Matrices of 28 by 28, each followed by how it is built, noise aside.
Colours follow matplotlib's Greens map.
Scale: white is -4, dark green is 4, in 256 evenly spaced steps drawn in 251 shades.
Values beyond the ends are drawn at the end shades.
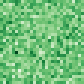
noise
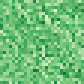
Toeplitz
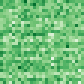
blocks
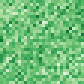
Hankel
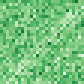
Hankel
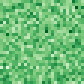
noise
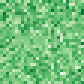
noise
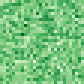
noise
